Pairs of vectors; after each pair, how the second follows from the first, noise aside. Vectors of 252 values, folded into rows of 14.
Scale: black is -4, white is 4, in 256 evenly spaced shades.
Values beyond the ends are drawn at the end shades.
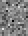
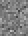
reversed, negated, shrunk.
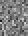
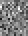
wrapped around.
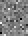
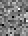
wrapped around, negated.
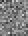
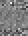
wrapped around, partly zeroed.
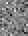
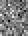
wrapped around.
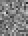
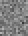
reversed, negated, shrunk.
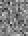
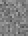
reversed, shrunk.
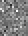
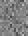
reversed, negated, shrunk.
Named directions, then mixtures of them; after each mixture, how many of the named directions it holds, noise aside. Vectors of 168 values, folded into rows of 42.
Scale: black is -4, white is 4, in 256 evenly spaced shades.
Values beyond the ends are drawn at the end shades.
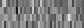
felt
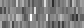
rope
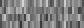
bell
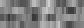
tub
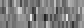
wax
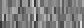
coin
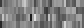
four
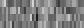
four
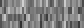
one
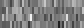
four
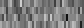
two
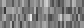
four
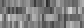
two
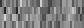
four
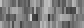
two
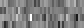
three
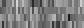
four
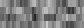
two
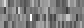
four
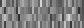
two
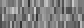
four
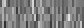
two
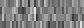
two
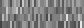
three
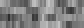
one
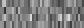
four
